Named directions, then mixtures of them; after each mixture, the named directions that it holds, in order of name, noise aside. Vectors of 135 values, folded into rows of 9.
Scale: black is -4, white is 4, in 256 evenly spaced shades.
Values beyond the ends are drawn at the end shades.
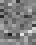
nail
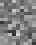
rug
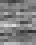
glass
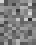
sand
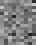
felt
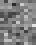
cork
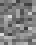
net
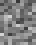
net.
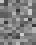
nail, sand.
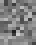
net, rug, sand.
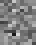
rug.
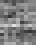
cork, glass.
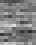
glass.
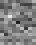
cork, felt, net.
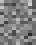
felt, sand.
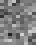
cork, nail, net.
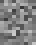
net, rug, sand.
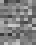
glass, nail, sand.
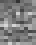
glass, net.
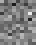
net, sand.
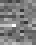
glass, nail, rug.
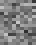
cork, felt.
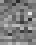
glass, net, sand.
